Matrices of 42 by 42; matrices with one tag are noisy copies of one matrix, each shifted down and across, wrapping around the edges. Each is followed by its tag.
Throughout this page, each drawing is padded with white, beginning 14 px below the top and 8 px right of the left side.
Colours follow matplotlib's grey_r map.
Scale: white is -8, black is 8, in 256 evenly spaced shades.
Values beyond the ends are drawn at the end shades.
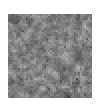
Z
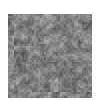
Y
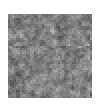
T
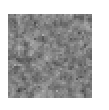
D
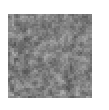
T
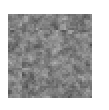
Y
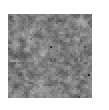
D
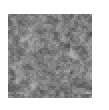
D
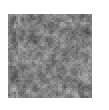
Z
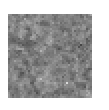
D
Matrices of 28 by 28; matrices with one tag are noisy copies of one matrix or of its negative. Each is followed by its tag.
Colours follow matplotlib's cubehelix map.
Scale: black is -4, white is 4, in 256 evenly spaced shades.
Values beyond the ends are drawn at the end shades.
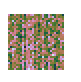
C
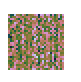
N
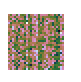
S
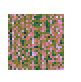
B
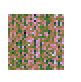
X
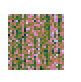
X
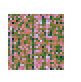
B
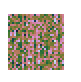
X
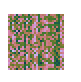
S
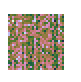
X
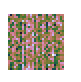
C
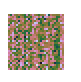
S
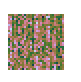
B
